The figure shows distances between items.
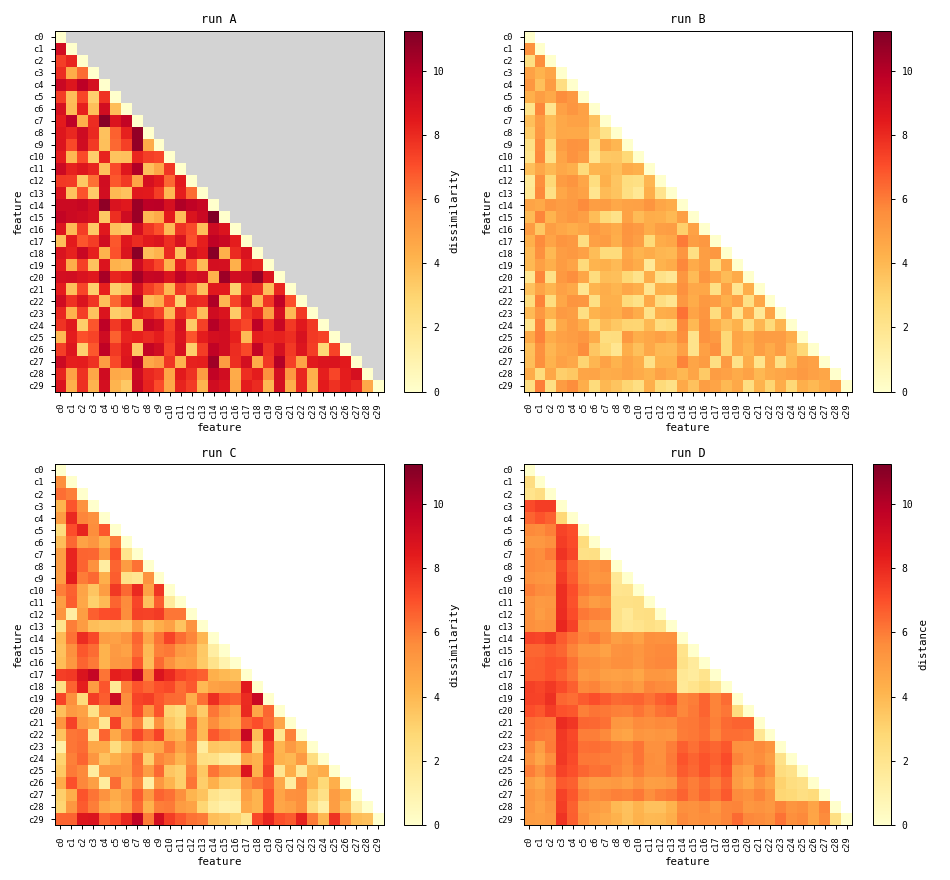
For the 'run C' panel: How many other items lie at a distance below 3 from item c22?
3
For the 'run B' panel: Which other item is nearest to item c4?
c3
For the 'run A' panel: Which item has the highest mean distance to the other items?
c14
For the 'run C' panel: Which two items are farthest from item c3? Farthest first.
c17, c29
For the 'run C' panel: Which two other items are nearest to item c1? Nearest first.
c12, c27
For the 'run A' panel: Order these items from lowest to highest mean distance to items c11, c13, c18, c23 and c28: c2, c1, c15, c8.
c1, c8, c15, c2
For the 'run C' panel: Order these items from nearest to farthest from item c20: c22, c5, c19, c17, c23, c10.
c22, c10, c23, c5, c19, c17
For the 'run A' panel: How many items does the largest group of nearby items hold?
12
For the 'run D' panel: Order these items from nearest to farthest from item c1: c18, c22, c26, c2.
c2, c26, c22, c18
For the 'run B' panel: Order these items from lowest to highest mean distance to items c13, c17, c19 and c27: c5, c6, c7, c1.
c5, c6, c7, c1
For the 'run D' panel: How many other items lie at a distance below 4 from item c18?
4
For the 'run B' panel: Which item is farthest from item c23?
c14
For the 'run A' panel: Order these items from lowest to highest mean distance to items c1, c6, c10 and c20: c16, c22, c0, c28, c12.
c16, c28, c12, c22, c0
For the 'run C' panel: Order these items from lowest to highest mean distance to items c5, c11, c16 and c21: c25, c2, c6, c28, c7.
c28, c25, c6, c2, c7
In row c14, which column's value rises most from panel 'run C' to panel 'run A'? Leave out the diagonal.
c15
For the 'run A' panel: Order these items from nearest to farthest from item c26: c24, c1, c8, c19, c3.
c24, c3, c19, c1, c8
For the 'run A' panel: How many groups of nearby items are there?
5
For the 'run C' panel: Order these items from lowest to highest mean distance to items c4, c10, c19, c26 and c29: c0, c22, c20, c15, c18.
c15, c20, c0, c22, c18
